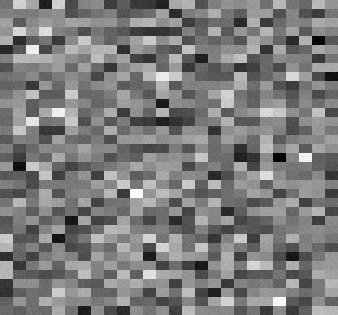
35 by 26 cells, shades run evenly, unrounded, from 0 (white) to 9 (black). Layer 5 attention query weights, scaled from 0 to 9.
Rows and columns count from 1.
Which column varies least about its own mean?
8
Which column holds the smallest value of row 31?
12
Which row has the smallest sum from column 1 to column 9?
7
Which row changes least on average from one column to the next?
26
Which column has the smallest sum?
21
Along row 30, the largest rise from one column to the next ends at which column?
2
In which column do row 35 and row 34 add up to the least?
22
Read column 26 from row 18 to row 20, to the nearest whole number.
6 6 7
